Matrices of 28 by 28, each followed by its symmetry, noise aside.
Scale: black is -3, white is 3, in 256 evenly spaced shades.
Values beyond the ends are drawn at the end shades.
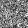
antisymmetric.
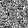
mirrored top to bottom.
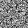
symmetric.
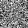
antisymmetric.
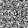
mirrored top to bottom.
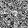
symmetric across the other diagonal.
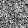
no symmetry.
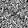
same after a half turn.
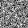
symmetric.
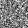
no symmetry.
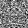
mirrored left to right.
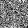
no symmetry.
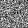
symmetric across the other diagonal.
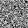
symmetric across the other diagonal.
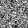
same after a half turn.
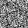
no symmetry.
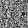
mirrored top to bottom.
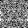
mirrored left to right.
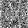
mirrored top to bottom.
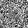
symmetric across the other diagonal.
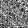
symmetric across the other diagonal.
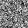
no symmetry.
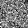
symmetric across the other diagonal.
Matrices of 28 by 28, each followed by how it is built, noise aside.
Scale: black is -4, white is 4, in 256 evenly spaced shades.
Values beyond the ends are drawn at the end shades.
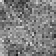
smooth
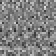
repeating columns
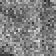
smooth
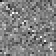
banded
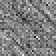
Toeplitz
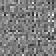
low rank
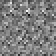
repeating columns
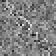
banded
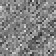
Hankel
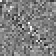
banded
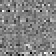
uneven rows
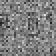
blocks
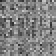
blocks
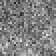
smooth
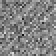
Hankel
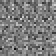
repeating columns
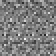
repeating columns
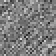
Hankel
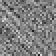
Toeplitz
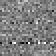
uneven rows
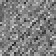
Hankel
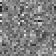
low rank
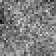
smooth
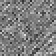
Hankel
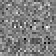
low rank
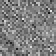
Toeplitz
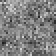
smooth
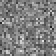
blocks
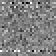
uneven rows
